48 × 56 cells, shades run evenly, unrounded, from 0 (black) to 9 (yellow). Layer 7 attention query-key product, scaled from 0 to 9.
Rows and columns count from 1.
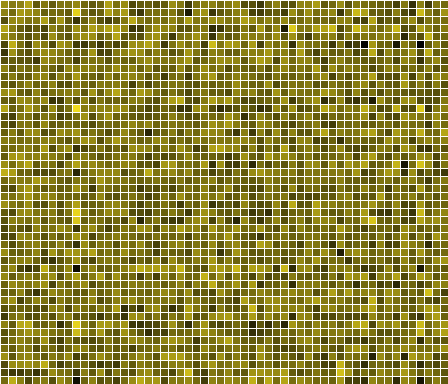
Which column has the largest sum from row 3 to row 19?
15
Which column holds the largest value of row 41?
10
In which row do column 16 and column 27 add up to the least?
39
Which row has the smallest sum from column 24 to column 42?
41
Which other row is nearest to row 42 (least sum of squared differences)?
27
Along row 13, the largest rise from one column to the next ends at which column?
48
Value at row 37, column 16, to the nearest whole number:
4
